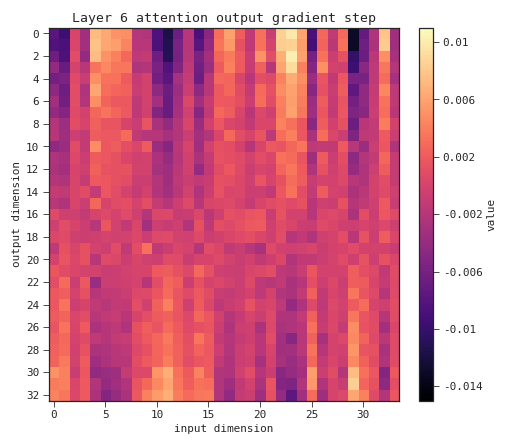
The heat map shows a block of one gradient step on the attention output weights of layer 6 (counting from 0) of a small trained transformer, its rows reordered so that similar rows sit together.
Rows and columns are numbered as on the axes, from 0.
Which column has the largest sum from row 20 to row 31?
29
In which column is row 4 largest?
23
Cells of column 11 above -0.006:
25
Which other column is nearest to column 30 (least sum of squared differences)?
0
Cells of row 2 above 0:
16
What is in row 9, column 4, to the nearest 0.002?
0.002
